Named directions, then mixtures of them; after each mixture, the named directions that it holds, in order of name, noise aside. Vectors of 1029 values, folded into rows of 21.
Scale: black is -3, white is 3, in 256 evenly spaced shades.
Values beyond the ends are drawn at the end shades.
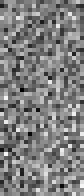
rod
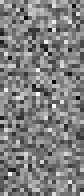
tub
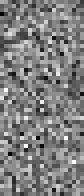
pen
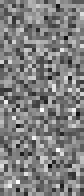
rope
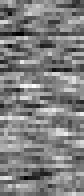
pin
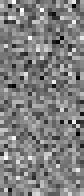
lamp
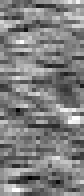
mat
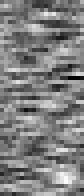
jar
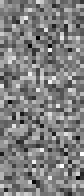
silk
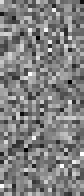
pen, silk.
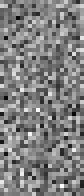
rod.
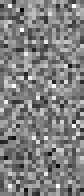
lamp, rope, tub.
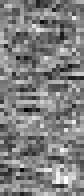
jar, rod.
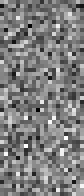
pen, rod.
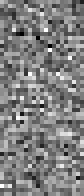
pen, pin, silk.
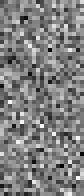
silk.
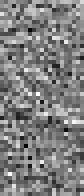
mat, pen, tub.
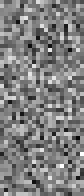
silk.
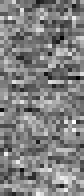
jar, lamp, rod.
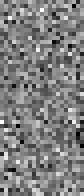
lamp, rope, tub.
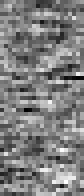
jar, rod.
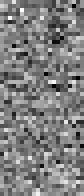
jar, lamp, silk.
